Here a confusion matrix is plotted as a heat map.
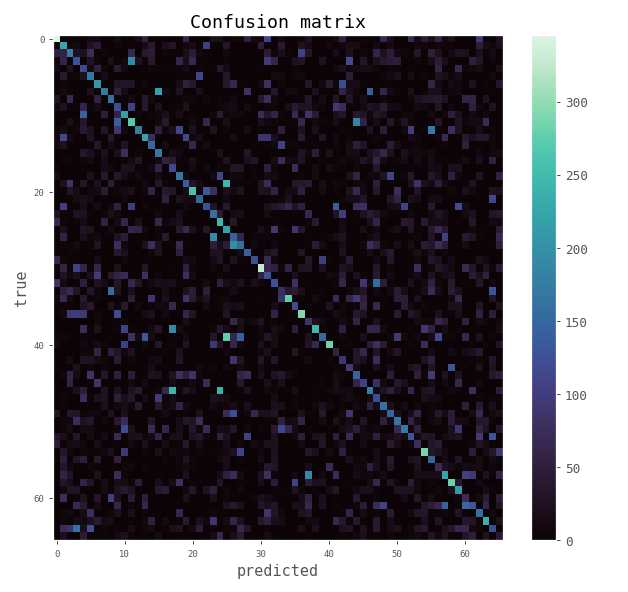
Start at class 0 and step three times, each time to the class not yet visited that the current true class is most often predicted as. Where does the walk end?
42
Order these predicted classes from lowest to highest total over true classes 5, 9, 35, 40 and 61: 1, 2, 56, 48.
2, 1, 56, 48
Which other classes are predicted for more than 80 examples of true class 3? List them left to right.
11, 31, 43
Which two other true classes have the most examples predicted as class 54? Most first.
38, 40
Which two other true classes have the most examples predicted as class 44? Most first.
11, 34
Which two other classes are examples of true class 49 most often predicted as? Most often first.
26, 43
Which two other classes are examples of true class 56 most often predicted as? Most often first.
40, 46
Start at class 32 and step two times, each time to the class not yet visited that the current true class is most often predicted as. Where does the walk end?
15
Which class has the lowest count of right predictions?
65
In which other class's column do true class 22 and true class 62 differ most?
41
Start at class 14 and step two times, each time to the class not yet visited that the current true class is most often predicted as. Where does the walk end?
8
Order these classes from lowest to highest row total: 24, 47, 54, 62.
47, 62, 24, 54
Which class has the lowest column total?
29
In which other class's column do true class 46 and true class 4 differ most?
17
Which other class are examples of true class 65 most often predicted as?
24
